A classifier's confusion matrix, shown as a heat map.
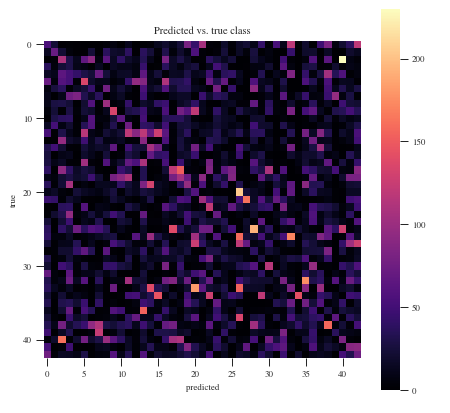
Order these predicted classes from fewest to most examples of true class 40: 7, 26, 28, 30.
26, 7, 28, 30
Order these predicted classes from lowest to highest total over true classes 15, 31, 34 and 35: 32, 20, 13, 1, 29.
1, 32, 13, 20, 29
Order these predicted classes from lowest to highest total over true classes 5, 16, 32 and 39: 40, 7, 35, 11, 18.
40, 18, 7, 11, 35
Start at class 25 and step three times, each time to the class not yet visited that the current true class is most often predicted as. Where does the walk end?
7
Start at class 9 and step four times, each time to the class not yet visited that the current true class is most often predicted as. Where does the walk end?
14
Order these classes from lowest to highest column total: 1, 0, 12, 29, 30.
1, 12, 30, 29, 0
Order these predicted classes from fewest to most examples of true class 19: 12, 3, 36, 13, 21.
12, 36, 21, 13, 3
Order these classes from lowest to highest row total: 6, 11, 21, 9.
11, 6, 21, 9
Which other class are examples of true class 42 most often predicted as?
0
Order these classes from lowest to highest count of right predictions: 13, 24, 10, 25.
24, 25, 10, 13
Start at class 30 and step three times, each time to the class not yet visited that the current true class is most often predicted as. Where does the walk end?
2
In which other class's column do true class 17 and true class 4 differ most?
18
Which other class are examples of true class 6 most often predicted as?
28
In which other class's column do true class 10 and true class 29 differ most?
22
